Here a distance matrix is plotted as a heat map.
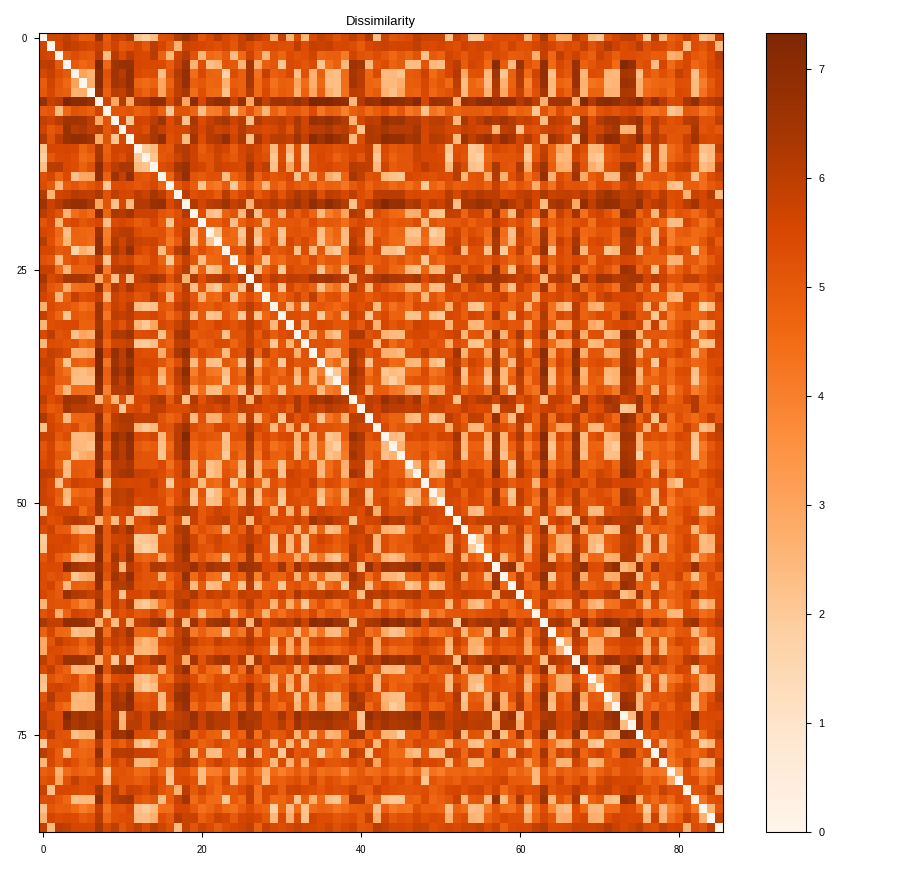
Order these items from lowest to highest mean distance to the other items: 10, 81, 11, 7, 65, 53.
53, 65, 81, 10, 11, 7
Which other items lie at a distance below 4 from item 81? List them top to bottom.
1, 17, 85
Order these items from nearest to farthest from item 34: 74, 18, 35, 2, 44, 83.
44, 83, 35, 2, 74, 18
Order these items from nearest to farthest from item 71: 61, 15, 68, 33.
15, 68, 61, 33
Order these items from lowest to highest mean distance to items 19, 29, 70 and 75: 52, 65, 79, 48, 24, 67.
65, 79, 24, 48, 52, 67
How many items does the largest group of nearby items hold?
21
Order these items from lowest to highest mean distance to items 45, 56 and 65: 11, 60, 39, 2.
2, 60, 39, 11
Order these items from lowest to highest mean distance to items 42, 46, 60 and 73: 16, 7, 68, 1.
16, 1, 68, 7
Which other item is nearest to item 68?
82
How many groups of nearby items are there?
7
